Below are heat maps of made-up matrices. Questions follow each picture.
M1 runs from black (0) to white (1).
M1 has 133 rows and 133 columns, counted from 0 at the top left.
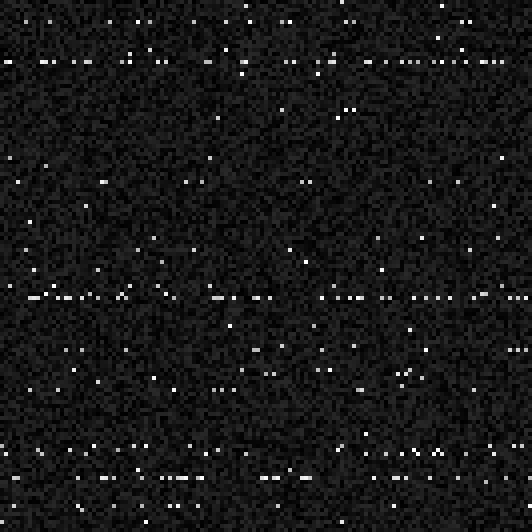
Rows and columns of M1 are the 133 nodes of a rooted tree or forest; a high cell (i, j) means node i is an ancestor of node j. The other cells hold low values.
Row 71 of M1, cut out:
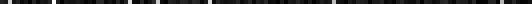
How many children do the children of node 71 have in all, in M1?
5
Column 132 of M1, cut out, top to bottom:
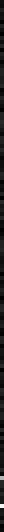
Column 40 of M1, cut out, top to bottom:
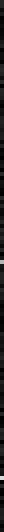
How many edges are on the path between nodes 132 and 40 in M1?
4
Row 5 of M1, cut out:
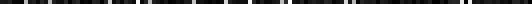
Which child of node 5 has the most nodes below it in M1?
62
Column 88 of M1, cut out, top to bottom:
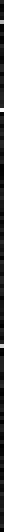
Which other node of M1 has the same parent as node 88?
70
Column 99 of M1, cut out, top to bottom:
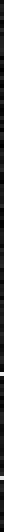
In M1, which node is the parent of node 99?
93
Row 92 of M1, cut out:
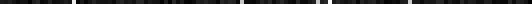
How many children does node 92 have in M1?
2
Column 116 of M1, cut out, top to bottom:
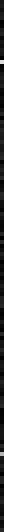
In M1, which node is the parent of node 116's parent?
15
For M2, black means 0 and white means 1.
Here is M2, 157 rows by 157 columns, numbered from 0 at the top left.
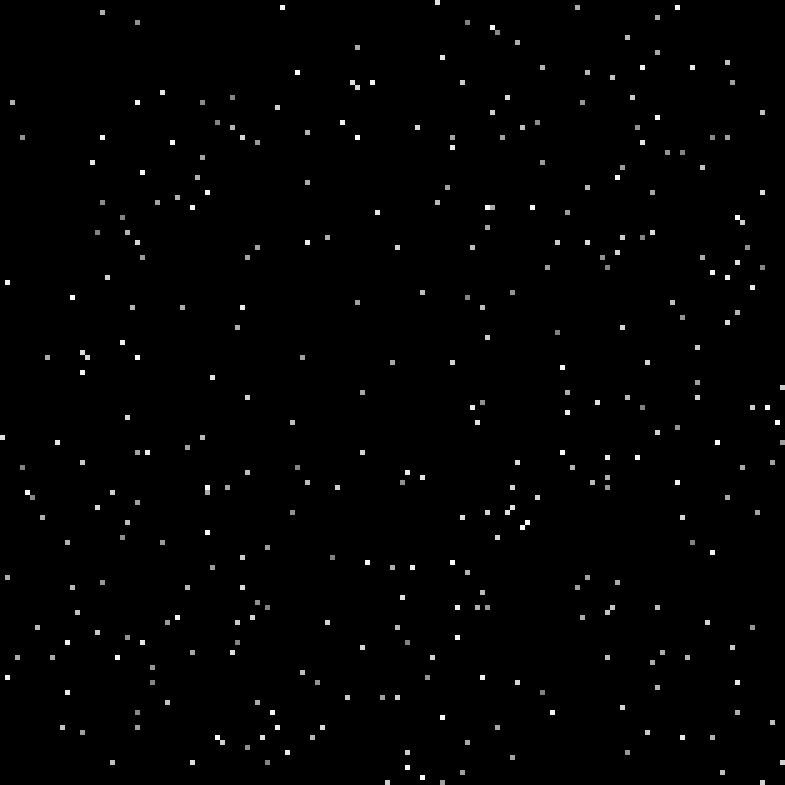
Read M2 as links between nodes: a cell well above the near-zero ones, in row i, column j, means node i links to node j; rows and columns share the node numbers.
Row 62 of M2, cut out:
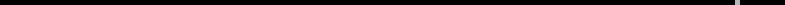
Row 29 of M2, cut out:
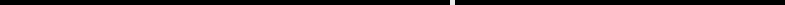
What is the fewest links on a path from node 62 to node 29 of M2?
5
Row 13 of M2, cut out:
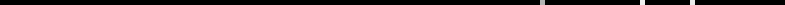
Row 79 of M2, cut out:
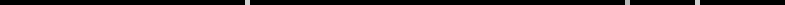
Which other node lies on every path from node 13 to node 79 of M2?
node 128
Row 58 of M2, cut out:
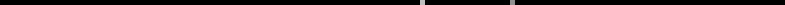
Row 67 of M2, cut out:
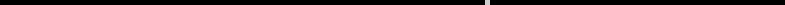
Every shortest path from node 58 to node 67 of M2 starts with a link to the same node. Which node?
node 102
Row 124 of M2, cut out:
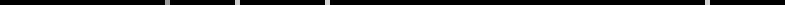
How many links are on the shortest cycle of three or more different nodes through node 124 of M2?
3
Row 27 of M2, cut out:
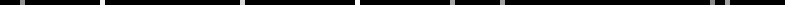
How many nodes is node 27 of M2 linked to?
8
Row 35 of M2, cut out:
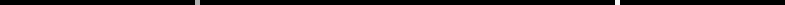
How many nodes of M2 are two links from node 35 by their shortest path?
2
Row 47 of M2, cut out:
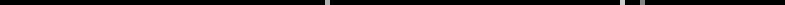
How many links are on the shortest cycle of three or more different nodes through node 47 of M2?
3
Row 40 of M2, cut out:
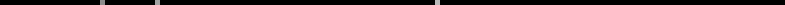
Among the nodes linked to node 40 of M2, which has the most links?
node 20
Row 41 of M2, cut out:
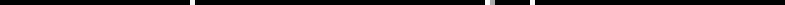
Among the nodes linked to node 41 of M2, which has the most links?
node 97
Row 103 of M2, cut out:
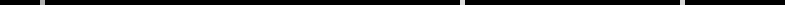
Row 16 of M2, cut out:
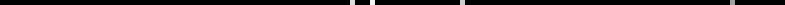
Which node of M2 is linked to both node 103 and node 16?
node 92
